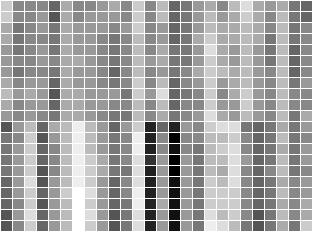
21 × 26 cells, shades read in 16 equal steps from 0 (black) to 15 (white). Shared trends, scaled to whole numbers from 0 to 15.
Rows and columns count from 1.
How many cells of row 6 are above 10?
4
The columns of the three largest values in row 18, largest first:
7, 12, 8
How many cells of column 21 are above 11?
4
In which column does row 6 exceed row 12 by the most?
13
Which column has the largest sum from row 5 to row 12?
18
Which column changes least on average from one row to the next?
6
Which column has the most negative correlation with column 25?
17
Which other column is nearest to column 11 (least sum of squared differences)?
23
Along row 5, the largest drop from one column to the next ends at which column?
25
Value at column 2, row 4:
7
